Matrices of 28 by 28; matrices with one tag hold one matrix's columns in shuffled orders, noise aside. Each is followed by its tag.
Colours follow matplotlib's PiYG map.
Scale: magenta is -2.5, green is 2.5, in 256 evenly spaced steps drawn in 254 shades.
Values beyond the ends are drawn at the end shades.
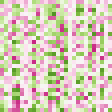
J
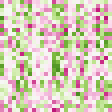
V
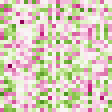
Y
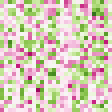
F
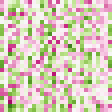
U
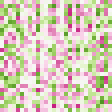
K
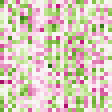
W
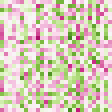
Y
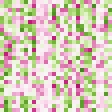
W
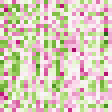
V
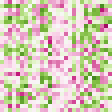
K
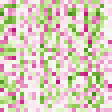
K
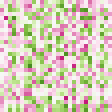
U
